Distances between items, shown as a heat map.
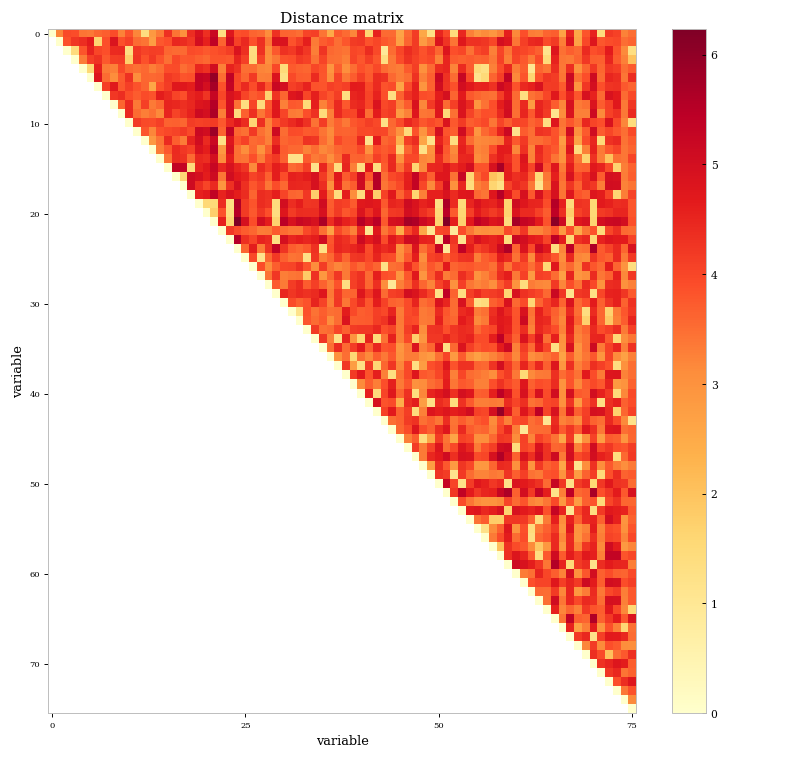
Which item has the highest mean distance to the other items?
21
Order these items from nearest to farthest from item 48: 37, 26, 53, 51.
37, 26, 51, 53
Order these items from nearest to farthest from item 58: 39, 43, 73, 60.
43, 39, 60, 73
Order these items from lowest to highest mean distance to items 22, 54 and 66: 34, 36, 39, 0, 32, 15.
0, 36, 39, 32, 34, 15
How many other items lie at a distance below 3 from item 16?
5
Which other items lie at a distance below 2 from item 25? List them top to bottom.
8, 27, 33
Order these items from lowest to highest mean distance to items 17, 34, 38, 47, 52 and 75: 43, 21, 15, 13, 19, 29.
43, 15, 13, 29, 19, 21
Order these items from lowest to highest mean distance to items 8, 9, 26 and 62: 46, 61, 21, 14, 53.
14, 46, 61, 53, 21
